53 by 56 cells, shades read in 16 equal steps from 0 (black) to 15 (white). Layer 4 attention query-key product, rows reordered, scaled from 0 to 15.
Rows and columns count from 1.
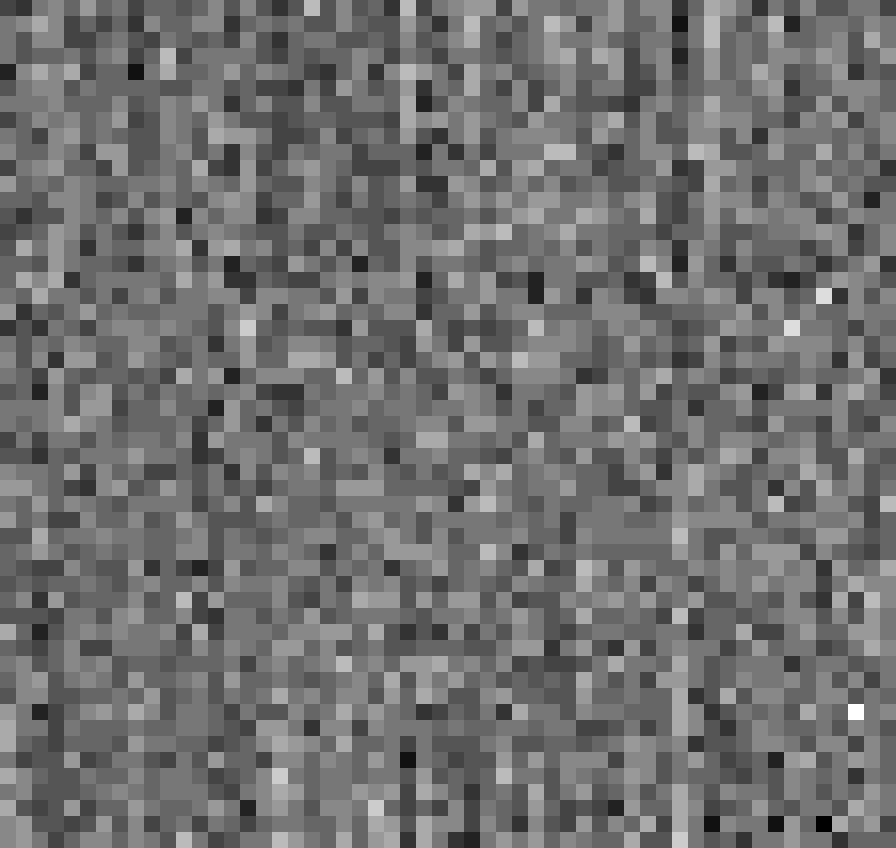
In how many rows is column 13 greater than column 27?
22
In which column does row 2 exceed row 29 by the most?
3
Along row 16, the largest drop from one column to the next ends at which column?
13
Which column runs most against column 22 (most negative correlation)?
16
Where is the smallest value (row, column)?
52, 52
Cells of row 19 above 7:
20
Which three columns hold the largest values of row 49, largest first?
18, 32, 1
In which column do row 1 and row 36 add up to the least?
25
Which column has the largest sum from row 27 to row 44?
43
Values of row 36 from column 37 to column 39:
11 9 5
